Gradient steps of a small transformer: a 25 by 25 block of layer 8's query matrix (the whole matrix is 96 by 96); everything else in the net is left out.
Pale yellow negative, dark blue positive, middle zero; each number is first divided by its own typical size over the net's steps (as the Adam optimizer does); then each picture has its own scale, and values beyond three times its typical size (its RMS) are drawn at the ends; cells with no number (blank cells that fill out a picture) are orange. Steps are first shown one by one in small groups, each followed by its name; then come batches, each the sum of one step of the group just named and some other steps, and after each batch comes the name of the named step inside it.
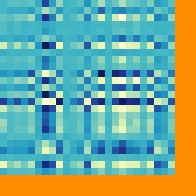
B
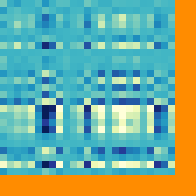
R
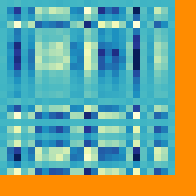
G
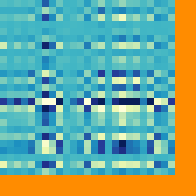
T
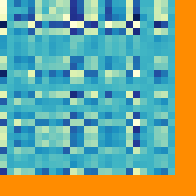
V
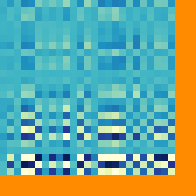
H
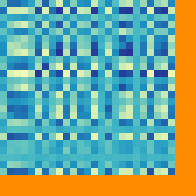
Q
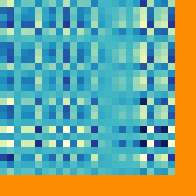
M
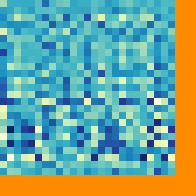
T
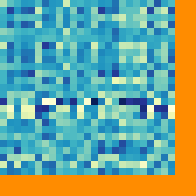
T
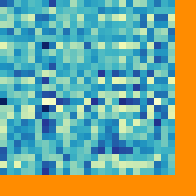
B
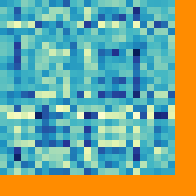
G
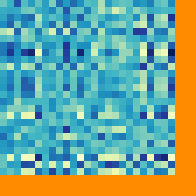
H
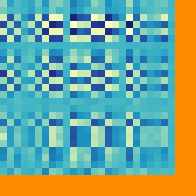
V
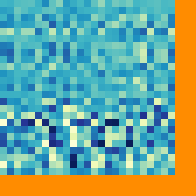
T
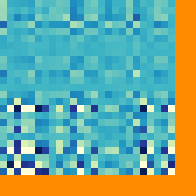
V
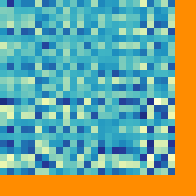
T
